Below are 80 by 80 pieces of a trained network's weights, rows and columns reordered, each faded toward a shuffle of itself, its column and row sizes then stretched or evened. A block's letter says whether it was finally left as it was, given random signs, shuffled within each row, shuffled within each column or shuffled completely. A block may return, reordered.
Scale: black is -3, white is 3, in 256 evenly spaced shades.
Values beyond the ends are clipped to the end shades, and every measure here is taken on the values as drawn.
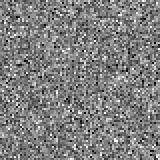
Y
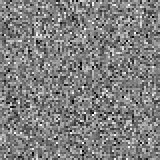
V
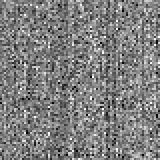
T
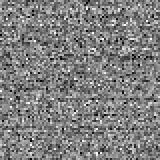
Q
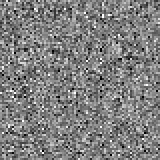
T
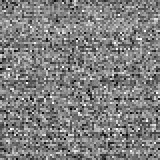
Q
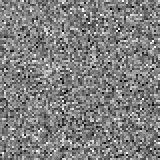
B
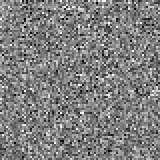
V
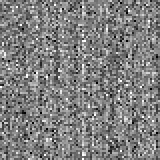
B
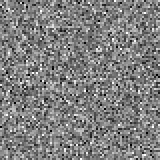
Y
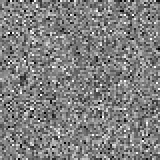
T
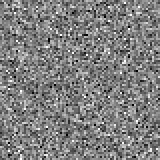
B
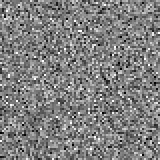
Y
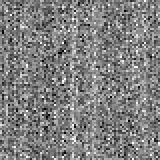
B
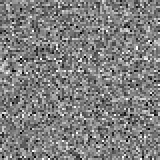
V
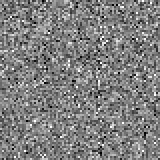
B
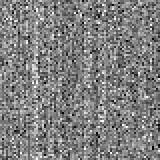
B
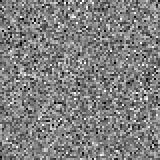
Y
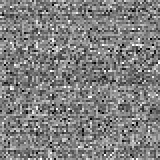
T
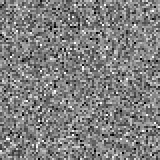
Y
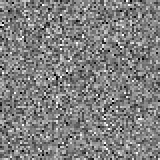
B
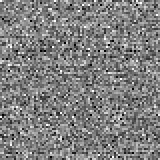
Q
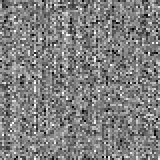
T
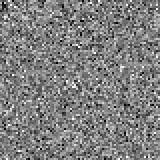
Y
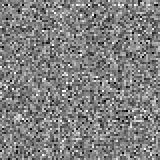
Q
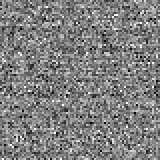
Q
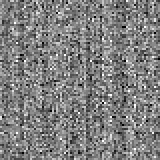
T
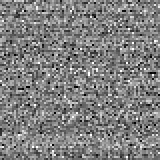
Q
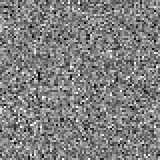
Y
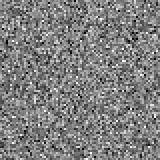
Y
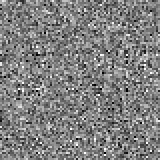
V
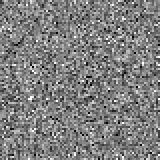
V
